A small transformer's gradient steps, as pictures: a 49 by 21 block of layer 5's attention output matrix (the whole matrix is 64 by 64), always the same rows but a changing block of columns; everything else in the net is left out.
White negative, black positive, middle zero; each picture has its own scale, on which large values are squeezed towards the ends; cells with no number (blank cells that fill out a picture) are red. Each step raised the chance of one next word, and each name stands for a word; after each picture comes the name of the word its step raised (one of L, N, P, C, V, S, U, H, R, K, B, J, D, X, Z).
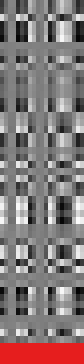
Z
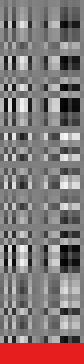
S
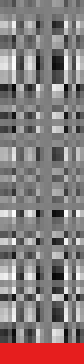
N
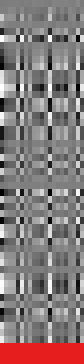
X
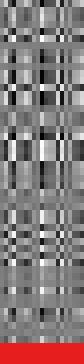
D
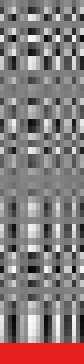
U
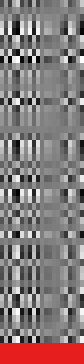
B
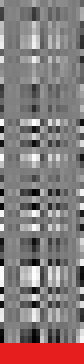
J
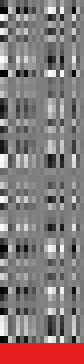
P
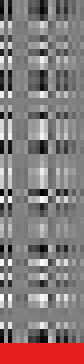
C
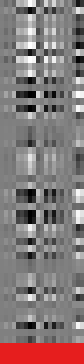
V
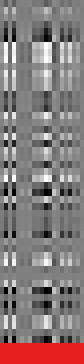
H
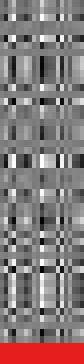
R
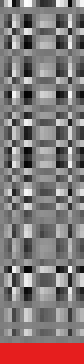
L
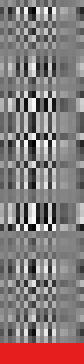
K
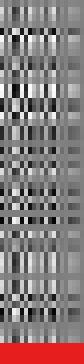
X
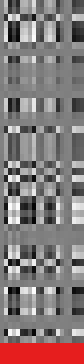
Z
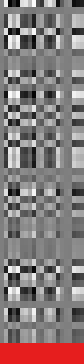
L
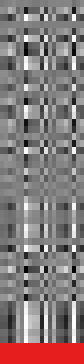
U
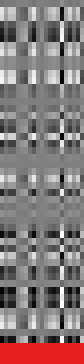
H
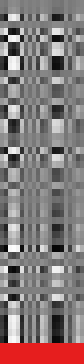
U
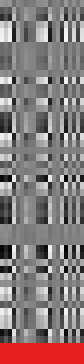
Z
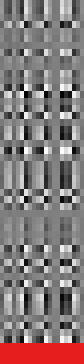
C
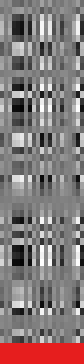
S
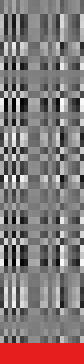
S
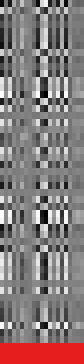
V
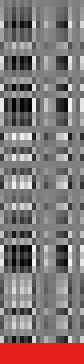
S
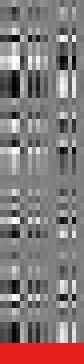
X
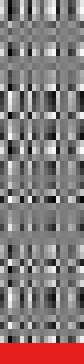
C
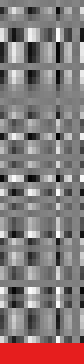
H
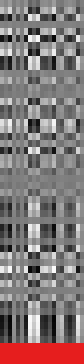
U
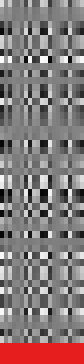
B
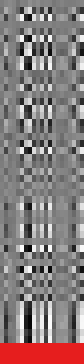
U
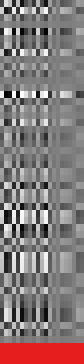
V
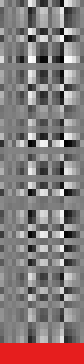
D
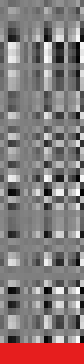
H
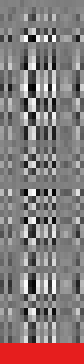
X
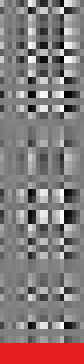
V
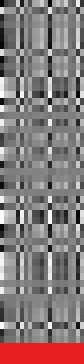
V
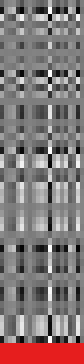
P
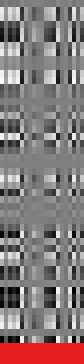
H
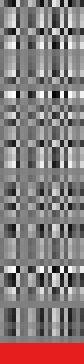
L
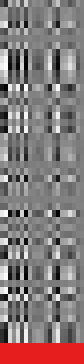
N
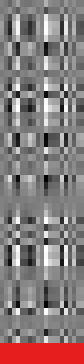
S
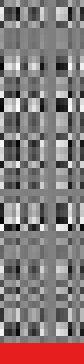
K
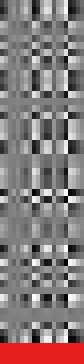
C
